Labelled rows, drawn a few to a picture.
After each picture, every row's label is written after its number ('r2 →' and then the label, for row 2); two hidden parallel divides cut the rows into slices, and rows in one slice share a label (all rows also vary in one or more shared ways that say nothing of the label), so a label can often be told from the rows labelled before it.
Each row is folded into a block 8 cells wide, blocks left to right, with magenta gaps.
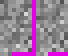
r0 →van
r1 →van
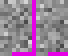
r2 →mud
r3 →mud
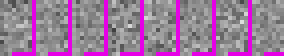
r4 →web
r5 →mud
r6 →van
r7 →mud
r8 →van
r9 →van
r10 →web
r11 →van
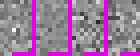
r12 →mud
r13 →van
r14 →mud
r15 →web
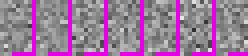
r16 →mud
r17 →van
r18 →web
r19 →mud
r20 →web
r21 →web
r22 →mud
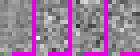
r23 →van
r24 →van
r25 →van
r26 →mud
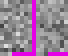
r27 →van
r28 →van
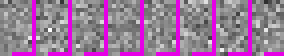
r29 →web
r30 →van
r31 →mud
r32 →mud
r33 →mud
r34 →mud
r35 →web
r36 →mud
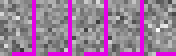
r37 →web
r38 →web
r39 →van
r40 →mud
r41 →mud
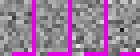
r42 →mud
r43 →web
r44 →mud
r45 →web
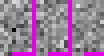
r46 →web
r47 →web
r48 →mud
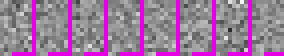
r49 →mud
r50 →mud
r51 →van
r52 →web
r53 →mud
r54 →web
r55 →web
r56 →van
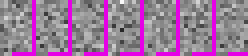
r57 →mud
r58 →van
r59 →mud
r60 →web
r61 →mud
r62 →web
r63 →web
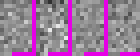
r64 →van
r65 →van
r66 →van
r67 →van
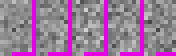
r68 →van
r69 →web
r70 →van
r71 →van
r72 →web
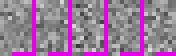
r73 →mud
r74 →mud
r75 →web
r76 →mud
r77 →web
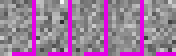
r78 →mud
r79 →mud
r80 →van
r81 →van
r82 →van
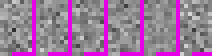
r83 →web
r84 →van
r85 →web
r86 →mud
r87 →van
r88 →web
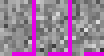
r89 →van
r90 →van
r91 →van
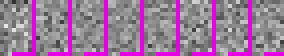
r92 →van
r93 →mud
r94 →van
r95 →mud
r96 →web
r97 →web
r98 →mud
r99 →web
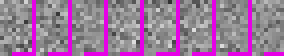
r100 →van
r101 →web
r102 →van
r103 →web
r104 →web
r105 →mud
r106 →van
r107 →van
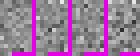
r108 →van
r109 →van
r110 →web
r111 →van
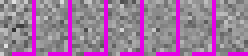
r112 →web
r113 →mud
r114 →web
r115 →mud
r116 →van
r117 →mud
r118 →web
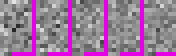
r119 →web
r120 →web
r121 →web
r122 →van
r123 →web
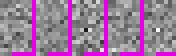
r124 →web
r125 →van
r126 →web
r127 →web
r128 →mud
